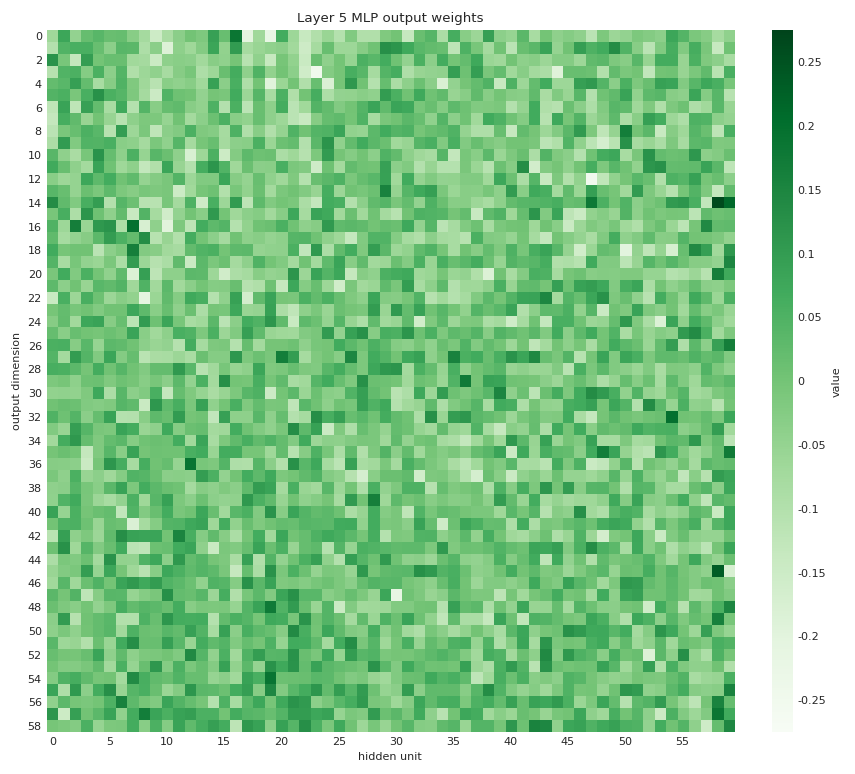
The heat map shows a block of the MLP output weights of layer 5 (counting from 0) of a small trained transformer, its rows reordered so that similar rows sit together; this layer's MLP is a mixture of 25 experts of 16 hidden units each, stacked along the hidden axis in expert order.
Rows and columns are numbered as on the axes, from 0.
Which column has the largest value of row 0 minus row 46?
16
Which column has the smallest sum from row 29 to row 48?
14
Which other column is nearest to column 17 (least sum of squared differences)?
9
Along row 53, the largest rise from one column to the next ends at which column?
43
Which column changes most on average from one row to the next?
7
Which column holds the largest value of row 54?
19
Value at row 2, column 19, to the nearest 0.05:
-0.15
